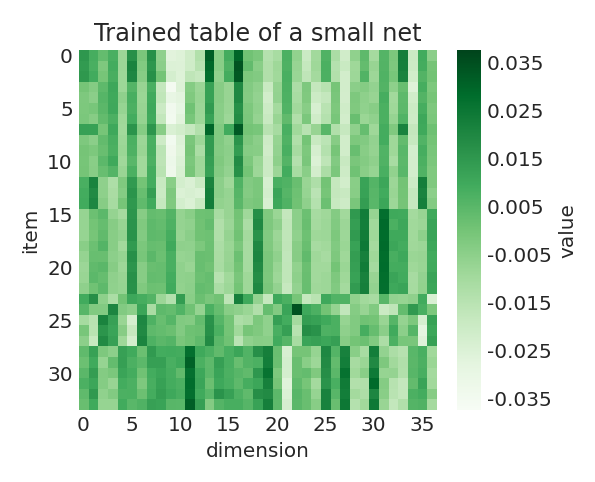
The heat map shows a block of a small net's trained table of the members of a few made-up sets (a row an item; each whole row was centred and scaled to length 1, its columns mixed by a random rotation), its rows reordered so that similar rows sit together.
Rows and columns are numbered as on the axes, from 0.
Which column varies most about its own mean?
9
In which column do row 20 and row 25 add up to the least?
35
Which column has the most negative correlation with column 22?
2
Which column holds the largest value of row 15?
31
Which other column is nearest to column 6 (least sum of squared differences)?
20
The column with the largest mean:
13
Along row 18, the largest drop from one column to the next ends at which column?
30
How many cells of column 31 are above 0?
24
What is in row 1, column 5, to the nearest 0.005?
0.02
